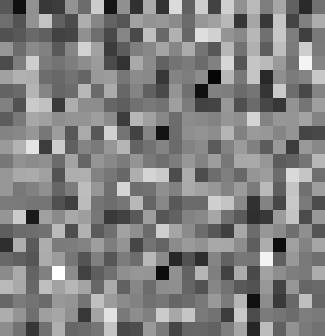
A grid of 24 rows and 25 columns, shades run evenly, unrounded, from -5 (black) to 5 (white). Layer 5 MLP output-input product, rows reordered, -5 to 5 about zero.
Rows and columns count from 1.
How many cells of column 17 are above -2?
21
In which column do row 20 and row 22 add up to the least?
20
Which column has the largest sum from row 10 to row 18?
7
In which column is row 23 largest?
9
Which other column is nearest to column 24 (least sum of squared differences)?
11
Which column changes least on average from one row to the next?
15
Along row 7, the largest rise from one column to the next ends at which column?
22
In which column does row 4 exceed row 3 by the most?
24
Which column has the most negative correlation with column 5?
18
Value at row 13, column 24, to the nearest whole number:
3
